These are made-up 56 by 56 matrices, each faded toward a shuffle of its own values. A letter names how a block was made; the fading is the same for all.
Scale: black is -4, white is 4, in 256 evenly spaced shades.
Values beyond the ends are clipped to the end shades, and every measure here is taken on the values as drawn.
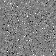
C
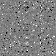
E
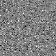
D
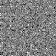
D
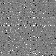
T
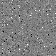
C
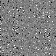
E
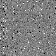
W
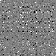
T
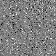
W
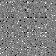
T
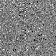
D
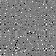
T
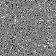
C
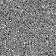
D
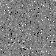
C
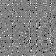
T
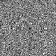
D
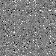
W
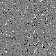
E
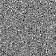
D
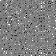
T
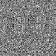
D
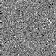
D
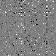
T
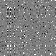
T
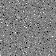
C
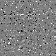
E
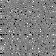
T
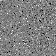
C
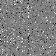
E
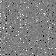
E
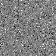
W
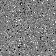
C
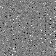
C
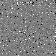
E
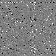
E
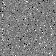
C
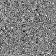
D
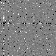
T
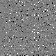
E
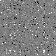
E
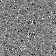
W
